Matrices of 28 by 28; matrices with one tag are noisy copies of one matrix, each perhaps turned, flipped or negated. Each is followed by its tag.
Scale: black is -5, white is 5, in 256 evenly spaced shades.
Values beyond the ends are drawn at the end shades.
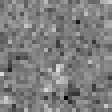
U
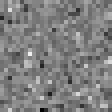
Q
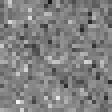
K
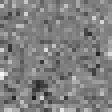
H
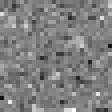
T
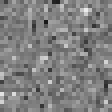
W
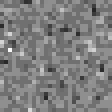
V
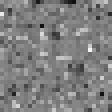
T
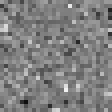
W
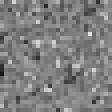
T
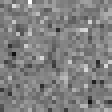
K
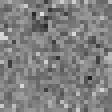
H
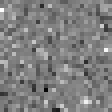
W
